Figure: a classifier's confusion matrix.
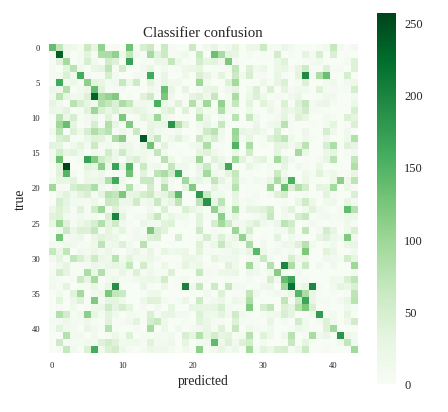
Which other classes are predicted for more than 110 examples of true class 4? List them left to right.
14, 36, 39
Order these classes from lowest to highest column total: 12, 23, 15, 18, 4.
12, 18, 4, 15, 23
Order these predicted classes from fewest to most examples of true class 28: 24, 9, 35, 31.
31, 9, 35, 24
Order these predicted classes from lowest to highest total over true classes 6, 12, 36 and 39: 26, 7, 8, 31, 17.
17, 31, 7, 8, 26
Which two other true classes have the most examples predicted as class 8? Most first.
35, 7
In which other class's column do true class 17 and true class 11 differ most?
25
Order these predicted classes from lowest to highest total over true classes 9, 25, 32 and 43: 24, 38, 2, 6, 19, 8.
38, 19, 8, 2, 24, 6
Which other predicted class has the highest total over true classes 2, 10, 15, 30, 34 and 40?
9
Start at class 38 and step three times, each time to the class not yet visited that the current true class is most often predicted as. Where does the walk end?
23
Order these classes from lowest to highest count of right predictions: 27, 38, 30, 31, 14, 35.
30, 31, 27, 14, 35, 38
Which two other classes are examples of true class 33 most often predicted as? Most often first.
34, 6
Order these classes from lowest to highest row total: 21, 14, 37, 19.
37, 14, 21, 19
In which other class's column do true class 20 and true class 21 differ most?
18
